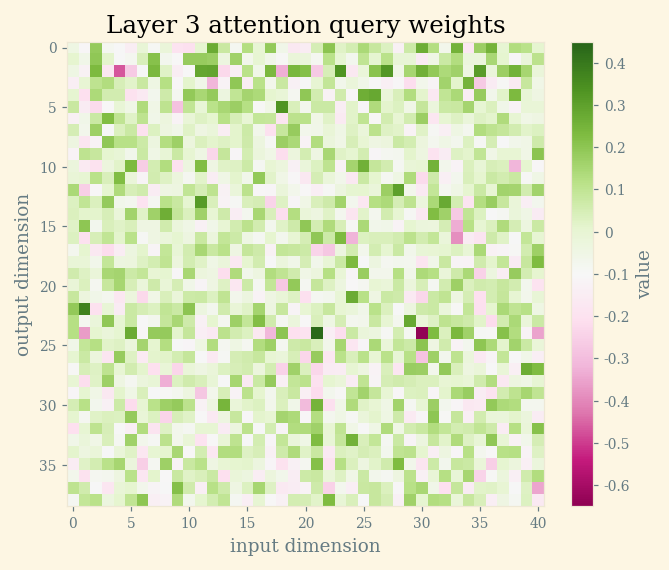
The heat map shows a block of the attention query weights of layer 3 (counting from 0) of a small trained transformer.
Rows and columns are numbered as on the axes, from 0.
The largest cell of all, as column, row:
21, 24
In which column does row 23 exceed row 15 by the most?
33
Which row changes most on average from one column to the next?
2
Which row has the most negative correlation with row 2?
8
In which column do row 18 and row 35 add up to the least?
30
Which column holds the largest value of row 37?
9
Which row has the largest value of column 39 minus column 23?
27
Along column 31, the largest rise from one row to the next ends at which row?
10
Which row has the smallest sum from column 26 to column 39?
3
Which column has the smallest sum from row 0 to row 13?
1
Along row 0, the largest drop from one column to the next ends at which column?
34
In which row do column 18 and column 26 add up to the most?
5
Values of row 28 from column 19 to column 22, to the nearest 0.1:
0.1 0.1 -0.2 0
